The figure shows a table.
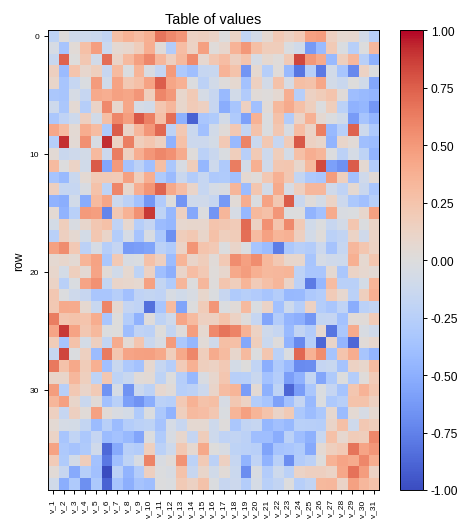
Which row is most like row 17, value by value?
16
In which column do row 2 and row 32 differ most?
v_24
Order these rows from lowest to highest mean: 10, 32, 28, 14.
14, 28, 32, 10
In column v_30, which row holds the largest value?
36
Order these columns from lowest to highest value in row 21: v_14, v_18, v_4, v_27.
v_14, v_18, v_27, v_4
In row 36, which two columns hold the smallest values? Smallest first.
v_6, v_23
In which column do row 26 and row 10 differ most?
v_26
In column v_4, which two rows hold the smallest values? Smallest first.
38, 14
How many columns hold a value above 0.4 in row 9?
6
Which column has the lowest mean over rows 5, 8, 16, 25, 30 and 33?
v_27
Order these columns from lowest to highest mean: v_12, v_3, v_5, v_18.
v_12, v_3, v_18, v_5
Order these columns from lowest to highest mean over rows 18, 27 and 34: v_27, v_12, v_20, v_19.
v_20, v_27, v_12, v_19
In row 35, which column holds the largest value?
v_29
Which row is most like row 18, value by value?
31
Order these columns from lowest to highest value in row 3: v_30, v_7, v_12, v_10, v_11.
v_11, v_10, v_30, v_7, v_12
